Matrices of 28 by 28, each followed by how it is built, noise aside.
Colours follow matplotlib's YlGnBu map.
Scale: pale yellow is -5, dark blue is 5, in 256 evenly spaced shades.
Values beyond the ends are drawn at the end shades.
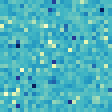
sparse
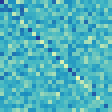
diagonal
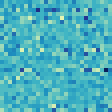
uneven rows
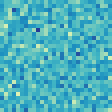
noise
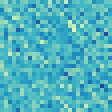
Toeplitz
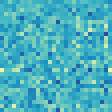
low rank
